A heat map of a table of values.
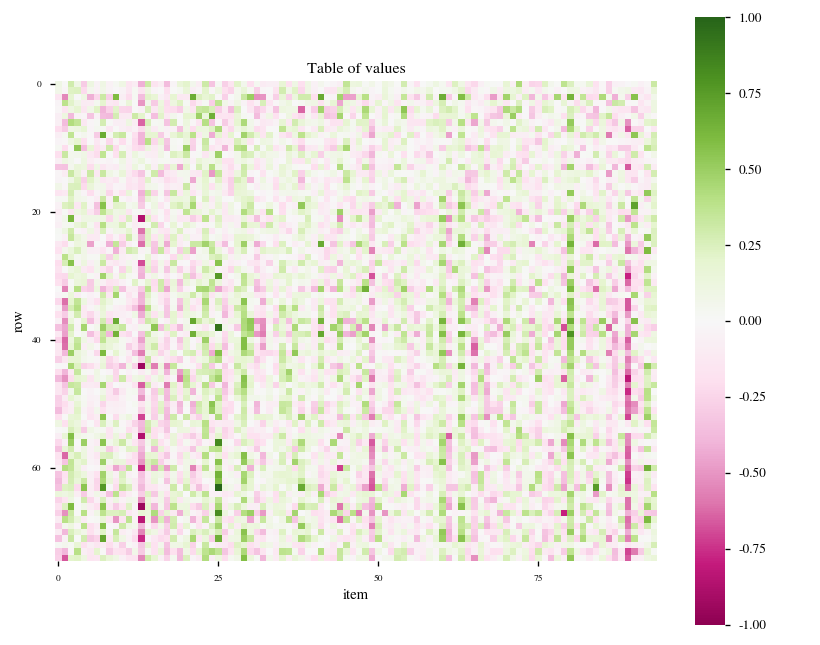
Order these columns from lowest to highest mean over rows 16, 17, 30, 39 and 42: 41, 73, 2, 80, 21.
21, 73, 41, 2, 80
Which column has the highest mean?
80
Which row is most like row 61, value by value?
62
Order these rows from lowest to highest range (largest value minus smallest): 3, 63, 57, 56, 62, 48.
3, 57, 48, 62, 56, 63
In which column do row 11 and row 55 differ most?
13
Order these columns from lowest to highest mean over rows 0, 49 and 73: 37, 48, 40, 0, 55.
0, 55, 40, 37, 48
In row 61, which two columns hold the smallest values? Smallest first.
89, 49
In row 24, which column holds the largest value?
92
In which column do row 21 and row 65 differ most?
44
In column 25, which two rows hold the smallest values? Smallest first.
32, 4
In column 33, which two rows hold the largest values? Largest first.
20, 22
